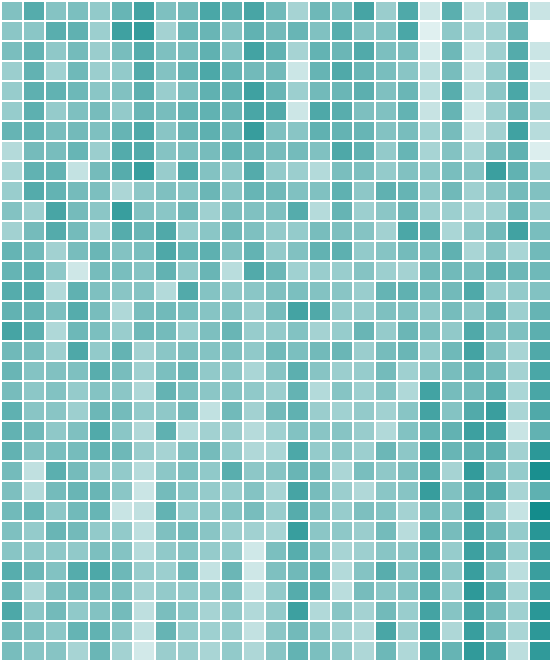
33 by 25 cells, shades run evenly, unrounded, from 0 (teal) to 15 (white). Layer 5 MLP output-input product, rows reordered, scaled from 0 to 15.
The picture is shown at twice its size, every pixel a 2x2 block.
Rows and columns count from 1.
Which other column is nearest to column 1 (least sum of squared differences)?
5
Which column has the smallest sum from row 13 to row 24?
25
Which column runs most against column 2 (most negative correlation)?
14
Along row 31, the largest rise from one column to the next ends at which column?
15
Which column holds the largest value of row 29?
12
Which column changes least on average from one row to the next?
7
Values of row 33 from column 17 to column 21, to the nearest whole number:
10 6 10 4 5
